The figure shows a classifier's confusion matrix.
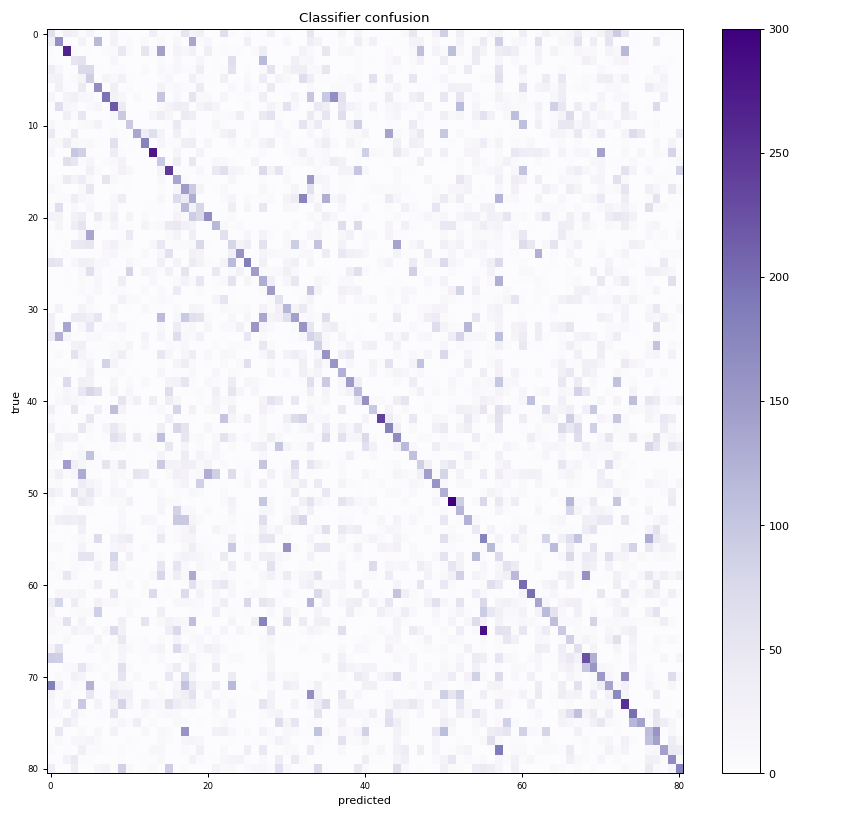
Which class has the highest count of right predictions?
51
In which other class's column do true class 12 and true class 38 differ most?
72
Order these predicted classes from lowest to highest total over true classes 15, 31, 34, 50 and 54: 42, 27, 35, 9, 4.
42, 9, 4, 35, 27
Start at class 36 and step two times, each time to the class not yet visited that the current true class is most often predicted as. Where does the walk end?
2
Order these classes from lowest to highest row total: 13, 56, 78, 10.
10, 78, 56, 13
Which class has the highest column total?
57
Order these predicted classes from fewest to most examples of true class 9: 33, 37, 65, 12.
12, 65, 33, 37
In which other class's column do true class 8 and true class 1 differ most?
18
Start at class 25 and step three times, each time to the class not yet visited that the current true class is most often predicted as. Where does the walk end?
14
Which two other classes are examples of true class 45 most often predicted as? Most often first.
29, 76
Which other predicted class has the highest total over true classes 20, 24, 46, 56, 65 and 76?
55
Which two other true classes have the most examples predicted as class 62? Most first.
24, 1
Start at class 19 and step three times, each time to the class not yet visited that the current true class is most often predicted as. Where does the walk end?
32
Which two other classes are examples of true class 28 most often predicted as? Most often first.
33, 52
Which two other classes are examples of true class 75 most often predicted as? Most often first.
74, 58
